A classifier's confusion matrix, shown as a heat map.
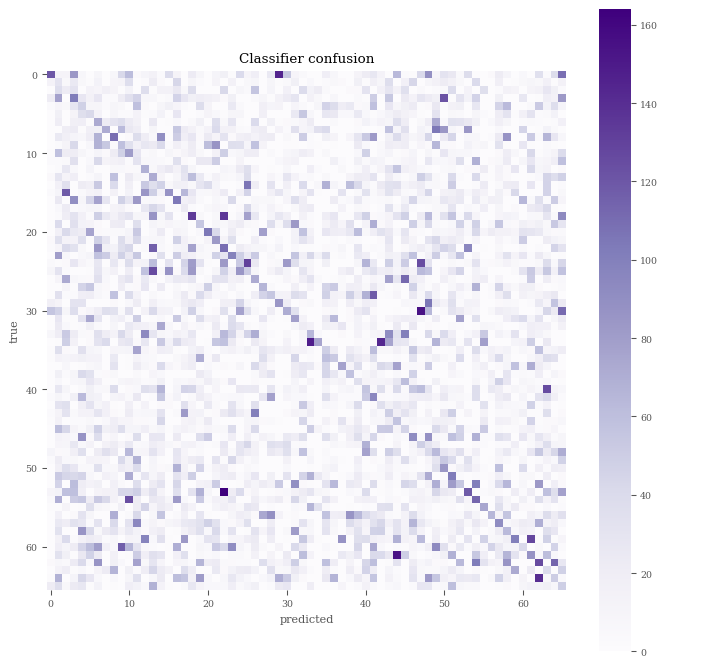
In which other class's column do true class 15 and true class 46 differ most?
2
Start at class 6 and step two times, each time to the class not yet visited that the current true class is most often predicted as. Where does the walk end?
11
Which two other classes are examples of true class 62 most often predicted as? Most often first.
64, 54
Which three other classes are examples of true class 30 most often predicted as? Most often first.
47, 65, 24
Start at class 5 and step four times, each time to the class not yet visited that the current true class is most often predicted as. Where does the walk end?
13
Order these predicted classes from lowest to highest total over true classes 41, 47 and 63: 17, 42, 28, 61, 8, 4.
42, 61, 17, 4, 8, 28
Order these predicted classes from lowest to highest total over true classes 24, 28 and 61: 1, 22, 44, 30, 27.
27, 1, 22, 30, 44
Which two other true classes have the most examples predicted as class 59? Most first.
63, 37
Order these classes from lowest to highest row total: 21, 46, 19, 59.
21, 19, 46, 59
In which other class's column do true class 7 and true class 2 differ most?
49
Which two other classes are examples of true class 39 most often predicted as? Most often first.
45, 57
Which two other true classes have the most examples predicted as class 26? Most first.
43, 33
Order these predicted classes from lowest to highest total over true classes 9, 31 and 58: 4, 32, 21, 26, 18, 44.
32, 18, 44, 26, 4, 21
